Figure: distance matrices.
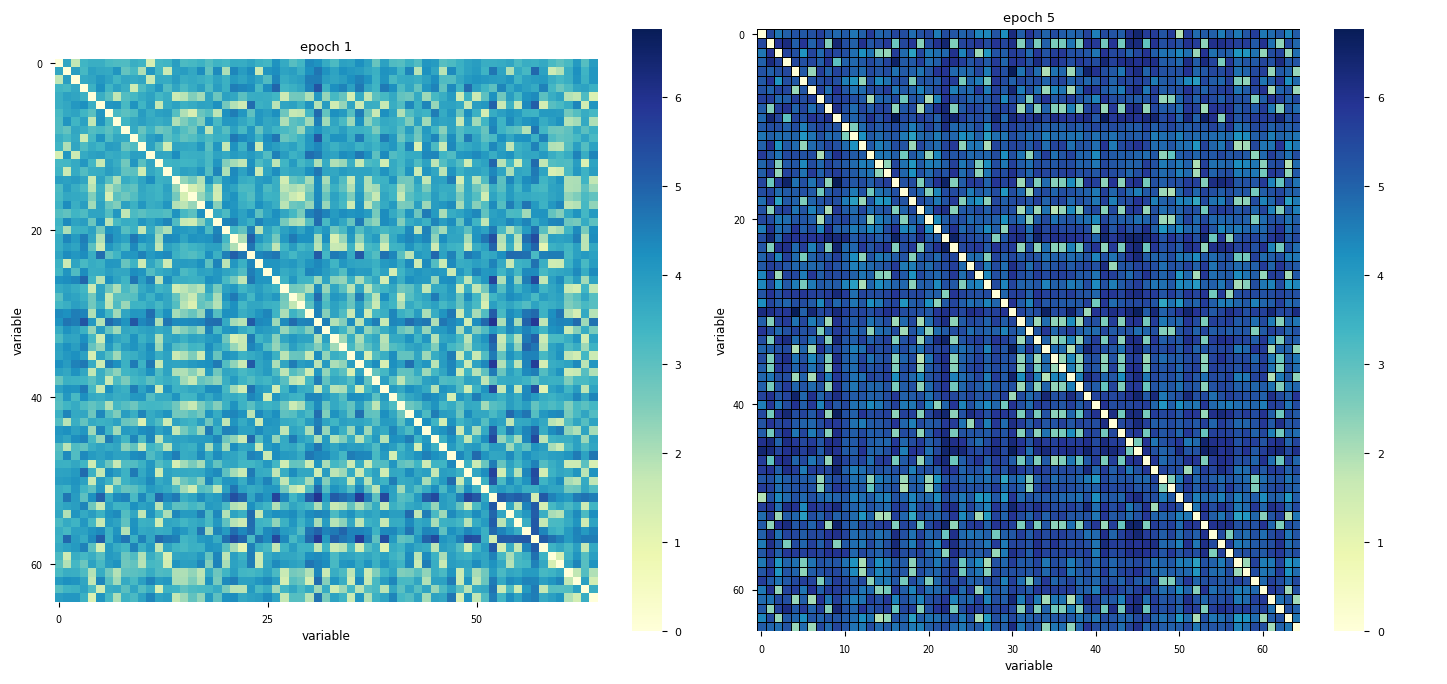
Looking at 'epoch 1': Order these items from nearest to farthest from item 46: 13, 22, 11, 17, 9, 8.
13, 8, 9, 11, 22, 17
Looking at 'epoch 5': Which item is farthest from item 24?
45
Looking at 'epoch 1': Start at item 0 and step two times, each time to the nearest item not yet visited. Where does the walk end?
2
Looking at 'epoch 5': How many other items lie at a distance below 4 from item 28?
3
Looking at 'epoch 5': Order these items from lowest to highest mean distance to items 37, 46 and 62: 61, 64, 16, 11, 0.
16, 61, 64, 11, 0
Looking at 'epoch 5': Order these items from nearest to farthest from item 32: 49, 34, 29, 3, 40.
49, 29, 40, 3, 34
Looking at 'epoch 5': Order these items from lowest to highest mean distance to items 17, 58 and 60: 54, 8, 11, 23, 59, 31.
59, 11, 54, 31, 8, 23
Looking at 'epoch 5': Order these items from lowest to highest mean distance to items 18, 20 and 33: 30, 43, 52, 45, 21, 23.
43, 23, 52, 21, 30, 45
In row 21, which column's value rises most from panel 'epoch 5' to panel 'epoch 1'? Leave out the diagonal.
29
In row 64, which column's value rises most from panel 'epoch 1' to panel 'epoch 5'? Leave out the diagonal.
30
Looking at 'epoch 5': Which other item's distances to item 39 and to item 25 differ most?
30
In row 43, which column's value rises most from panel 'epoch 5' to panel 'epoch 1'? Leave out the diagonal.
31
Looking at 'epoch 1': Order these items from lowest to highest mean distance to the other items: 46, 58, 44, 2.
58, 46, 44, 2
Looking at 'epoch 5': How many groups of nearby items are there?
14
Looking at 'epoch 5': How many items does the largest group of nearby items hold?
15
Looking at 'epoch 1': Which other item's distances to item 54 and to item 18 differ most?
56
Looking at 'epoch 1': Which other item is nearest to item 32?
61
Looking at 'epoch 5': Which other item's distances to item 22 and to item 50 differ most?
0
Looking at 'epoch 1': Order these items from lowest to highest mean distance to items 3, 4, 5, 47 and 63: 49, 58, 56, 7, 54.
58, 49, 7, 54, 56
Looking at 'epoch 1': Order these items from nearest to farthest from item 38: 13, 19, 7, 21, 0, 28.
28, 19, 0, 7, 13, 21
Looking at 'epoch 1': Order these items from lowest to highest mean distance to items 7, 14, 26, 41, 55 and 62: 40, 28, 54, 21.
28, 21, 40, 54
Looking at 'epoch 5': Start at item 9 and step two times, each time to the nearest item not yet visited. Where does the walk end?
3
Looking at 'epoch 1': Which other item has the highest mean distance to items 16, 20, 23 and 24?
31
